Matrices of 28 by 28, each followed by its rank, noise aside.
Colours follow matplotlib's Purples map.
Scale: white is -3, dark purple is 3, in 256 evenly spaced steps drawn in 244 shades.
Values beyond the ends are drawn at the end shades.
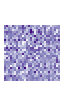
six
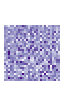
seven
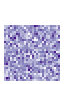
eight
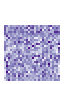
seven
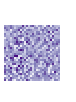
six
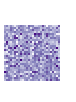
six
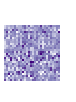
seven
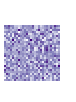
six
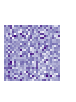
seven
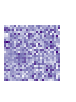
five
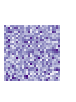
seven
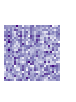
seven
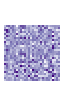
six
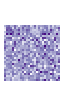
seven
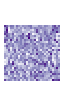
seven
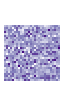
seven
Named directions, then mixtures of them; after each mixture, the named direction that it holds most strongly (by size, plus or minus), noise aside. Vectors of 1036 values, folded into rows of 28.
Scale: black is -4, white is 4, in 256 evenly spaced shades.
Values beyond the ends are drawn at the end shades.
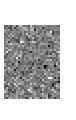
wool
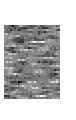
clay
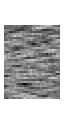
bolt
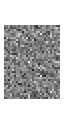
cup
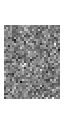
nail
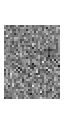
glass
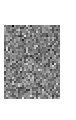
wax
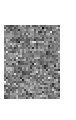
wool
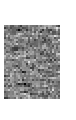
bolt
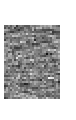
bolt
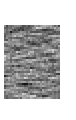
bolt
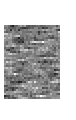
clay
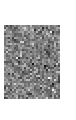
wool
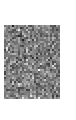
wax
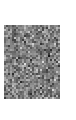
nail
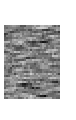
bolt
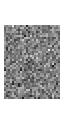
wax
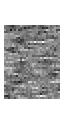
clay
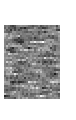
clay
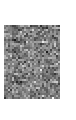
nail
